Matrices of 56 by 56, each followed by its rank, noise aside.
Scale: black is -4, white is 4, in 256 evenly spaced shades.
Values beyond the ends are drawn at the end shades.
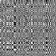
three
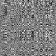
four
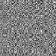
six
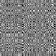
four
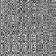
six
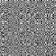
six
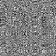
seven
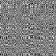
three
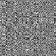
four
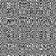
four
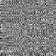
six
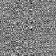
seven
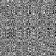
five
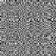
four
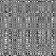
three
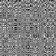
five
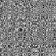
six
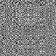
seven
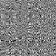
five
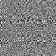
six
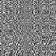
six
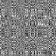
four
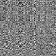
seven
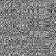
seven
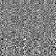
seven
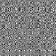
five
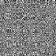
seven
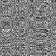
seven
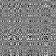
three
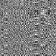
five
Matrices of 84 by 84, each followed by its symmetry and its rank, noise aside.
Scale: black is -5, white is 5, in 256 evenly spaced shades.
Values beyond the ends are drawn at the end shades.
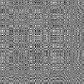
no symmetry, rank two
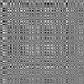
no symmetry, rank two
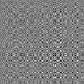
symmetric, rank two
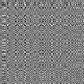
no symmetry, rank two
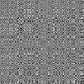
symmetric, rank three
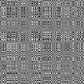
no symmetry, rank two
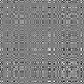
symmetric, rank two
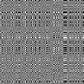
no symmetry, rank one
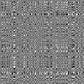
antisymmetric, rank two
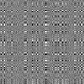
no symmetry, rank one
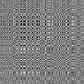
symmetric, rank one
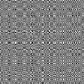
no symmetry, rank two
